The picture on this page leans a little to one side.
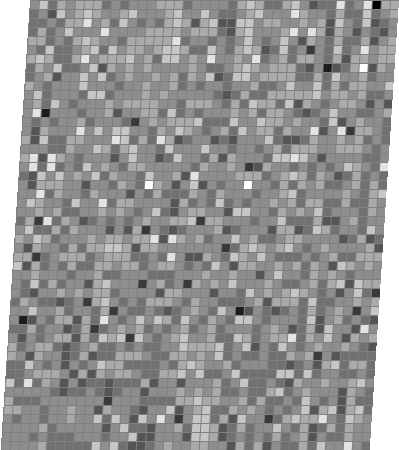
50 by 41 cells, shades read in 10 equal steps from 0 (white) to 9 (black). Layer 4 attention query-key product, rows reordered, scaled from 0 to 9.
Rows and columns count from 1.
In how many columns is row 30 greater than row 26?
12
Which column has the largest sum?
39
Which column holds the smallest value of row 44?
31
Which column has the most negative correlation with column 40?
32
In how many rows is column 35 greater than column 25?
23
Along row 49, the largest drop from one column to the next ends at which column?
22
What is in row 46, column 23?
2
